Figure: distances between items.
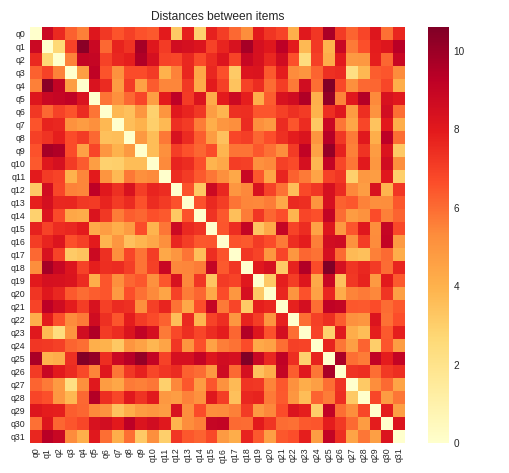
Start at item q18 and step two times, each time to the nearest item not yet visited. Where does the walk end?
q13
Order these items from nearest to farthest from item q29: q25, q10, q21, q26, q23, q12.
q10, q26, q21, q23, q12, q25
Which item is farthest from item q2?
q9
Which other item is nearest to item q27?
q3
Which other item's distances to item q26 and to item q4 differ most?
q19
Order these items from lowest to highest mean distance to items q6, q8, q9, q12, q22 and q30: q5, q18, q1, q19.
q18, q19, q5, q1
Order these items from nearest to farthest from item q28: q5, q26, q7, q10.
q7, q26, q10, q5
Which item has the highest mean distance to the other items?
q25
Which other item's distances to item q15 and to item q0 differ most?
q12
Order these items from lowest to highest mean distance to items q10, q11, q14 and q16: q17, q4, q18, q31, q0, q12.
q31, q17, q4, q0, q12, q18
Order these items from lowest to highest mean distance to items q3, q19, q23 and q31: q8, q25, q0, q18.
q8, q25, q0, q18
